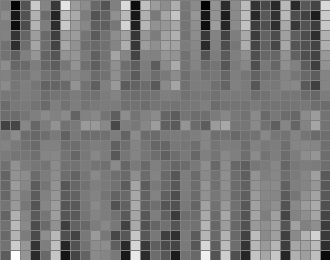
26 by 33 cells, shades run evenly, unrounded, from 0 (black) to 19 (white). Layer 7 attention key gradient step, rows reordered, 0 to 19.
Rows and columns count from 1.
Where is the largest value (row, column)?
26, 2
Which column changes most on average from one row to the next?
32
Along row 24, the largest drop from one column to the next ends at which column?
33
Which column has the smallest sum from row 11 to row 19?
18
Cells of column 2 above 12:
5
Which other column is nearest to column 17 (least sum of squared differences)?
8
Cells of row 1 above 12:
8
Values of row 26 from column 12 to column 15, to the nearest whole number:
9 2 17 3
